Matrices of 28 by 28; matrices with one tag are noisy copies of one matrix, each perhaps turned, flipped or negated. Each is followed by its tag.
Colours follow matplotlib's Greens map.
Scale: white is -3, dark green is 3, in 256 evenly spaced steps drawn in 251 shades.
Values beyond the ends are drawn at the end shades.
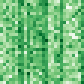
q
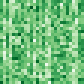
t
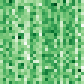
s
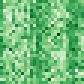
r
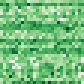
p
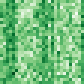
r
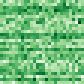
t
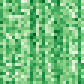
p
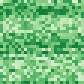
r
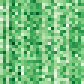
s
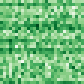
p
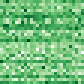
s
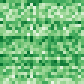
q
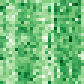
r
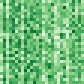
s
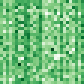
s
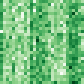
r
